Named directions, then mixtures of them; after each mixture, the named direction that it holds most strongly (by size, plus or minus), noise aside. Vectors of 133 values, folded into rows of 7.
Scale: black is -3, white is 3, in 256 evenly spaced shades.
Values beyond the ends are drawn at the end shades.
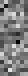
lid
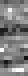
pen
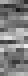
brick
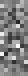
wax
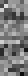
lid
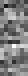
lid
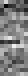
brick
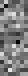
lid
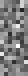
wax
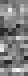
pen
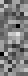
lid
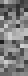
wax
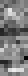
pen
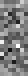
wax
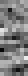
pen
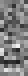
wax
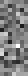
wax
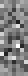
wax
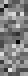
lid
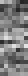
brick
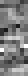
pen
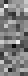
lid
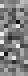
wax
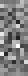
wax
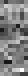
pen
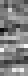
pen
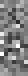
wax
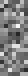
lid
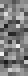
wax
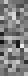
wax
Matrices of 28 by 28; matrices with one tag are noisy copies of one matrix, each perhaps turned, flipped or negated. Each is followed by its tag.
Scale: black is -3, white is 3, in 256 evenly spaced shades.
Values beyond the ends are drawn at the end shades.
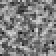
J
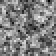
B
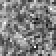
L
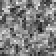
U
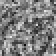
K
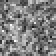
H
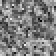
K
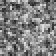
H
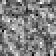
K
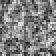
K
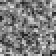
K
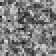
K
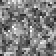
U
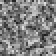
J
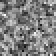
J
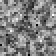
B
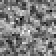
B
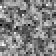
B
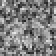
H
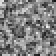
J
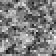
U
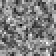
K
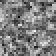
U
